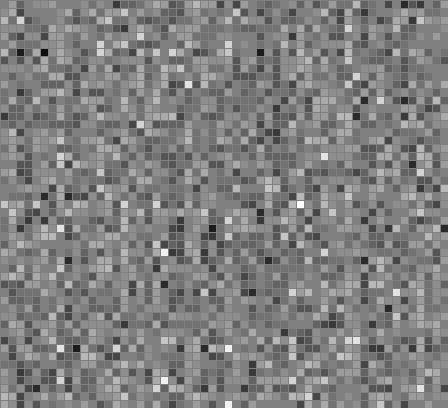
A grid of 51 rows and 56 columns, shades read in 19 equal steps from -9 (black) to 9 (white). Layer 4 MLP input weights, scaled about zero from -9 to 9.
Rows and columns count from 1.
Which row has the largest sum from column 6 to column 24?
27
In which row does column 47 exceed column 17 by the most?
36
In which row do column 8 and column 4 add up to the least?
28
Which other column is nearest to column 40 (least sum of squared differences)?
12
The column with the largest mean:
44
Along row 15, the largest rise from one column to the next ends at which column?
52
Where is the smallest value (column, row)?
6, 7
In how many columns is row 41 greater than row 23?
28
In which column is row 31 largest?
20
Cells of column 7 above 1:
13
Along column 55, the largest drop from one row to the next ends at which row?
14
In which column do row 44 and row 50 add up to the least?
10
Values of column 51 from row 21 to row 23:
-1 -2 -1
